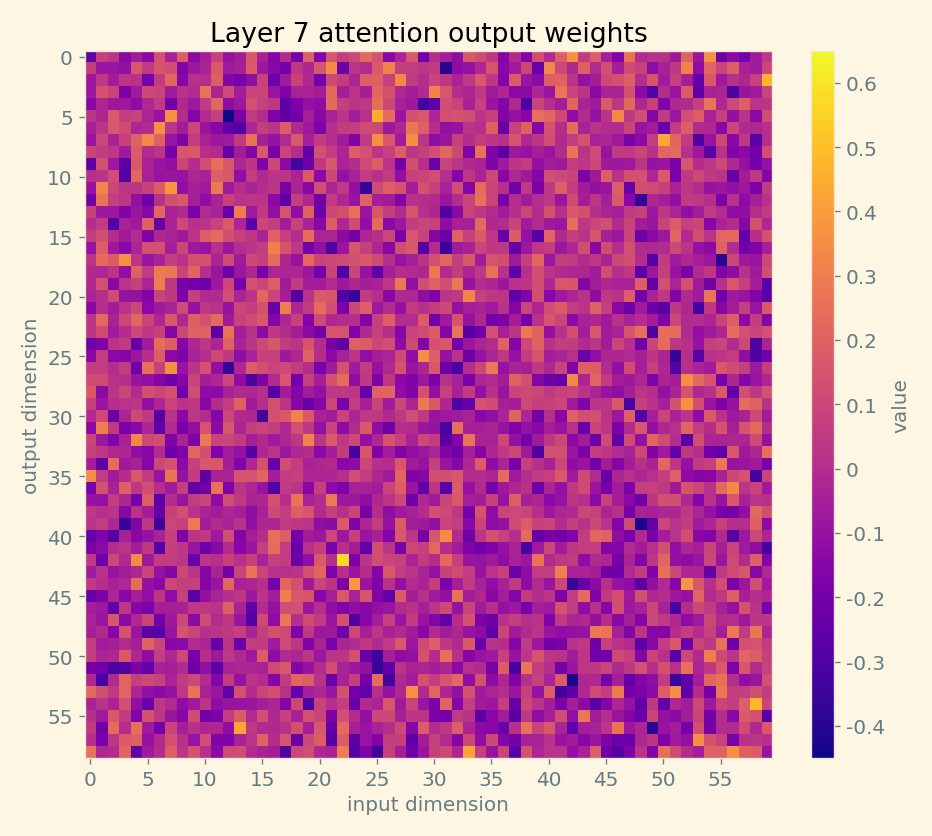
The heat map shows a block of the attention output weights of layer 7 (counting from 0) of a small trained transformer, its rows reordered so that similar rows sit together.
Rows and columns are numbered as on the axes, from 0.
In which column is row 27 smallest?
14
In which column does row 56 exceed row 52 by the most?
13
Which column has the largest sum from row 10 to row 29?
1
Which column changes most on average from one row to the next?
56
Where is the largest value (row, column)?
42, 22
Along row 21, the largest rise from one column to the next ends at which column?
17
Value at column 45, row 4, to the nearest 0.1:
0.2
